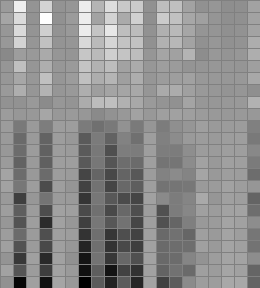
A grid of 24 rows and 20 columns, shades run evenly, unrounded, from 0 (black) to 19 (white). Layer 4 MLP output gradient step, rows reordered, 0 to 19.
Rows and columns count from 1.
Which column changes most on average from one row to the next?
4
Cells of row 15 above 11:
9
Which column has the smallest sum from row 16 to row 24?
7
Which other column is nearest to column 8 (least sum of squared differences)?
20
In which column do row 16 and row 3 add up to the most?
2
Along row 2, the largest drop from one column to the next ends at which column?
5
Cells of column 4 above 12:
9
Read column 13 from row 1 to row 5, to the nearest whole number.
14 15 13 13 12
